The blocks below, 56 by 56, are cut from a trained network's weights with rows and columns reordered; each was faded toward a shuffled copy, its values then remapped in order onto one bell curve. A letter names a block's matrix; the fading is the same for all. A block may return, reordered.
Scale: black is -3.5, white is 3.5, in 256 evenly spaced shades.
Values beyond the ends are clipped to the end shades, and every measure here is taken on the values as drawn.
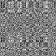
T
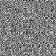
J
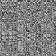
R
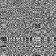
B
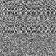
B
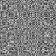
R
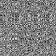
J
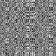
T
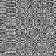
R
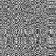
T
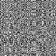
R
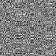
B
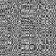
R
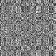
T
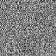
J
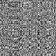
R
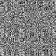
R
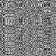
T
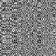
T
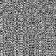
R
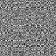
B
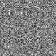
J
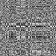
B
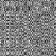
T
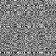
B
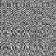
T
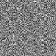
J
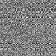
B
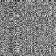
R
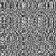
T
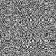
J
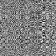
R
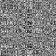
J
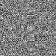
J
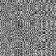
T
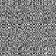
B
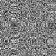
J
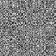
R
